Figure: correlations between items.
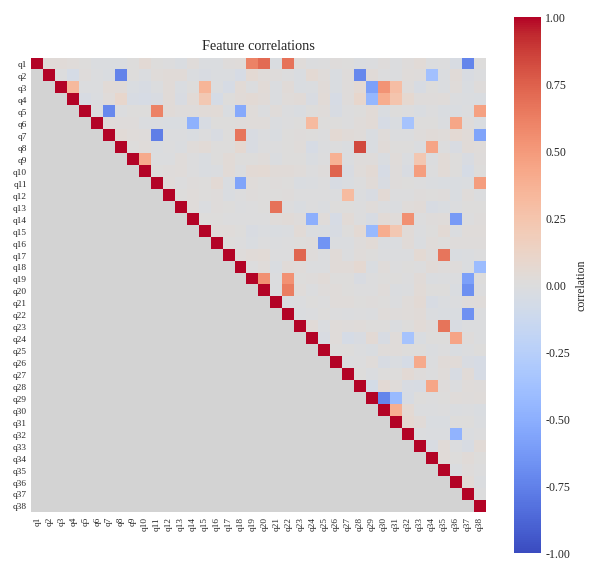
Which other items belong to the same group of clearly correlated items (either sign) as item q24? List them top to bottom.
q6, q14, q32, q36
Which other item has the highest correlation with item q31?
q30
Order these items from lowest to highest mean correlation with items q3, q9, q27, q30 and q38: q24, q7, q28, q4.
q7, q24, q28, q4
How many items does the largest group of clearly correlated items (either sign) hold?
6
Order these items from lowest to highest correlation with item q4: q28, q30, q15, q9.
q9, q28, q15, q30
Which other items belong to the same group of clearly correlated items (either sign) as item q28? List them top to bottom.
q2, q8, q34
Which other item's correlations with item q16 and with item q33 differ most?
q25
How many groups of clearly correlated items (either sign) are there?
10
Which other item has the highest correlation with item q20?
q1
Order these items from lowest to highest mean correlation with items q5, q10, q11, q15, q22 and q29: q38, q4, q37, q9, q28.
q37, q4, q28, q9, q38
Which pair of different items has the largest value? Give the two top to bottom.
q8, q28
